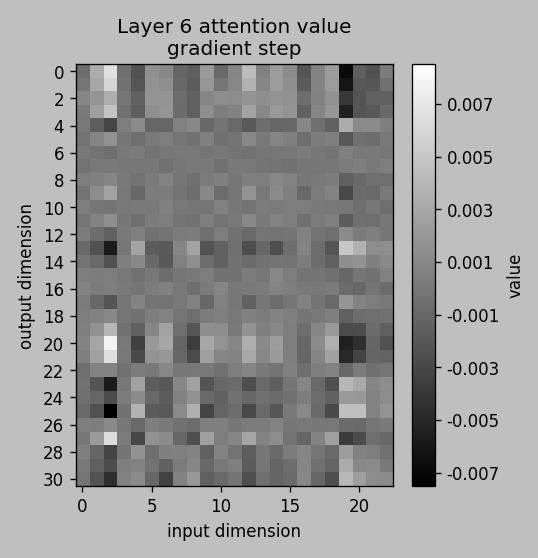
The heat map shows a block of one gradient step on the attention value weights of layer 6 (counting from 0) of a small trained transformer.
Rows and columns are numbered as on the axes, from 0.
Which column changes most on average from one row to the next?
2
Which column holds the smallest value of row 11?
19
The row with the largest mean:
20
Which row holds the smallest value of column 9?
25
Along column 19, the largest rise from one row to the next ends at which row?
4
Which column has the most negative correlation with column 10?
22
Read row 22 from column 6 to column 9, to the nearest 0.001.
0.001 0 0 0
